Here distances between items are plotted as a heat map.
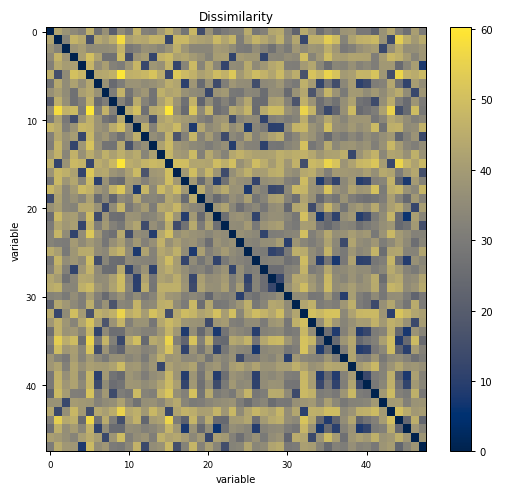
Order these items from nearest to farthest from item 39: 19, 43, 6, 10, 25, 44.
6, 44, 19, 25, 10, 43
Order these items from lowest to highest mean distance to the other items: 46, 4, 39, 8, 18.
39, 8, 4, 46, 18
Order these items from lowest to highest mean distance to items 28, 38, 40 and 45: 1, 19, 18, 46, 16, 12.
19, 18, 12, 46, 16, 1
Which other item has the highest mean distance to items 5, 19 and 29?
9
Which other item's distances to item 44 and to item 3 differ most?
35
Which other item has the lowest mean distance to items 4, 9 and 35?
44
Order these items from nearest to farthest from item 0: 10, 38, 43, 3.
10, 3, 38, 43
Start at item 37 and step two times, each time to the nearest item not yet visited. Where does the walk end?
24
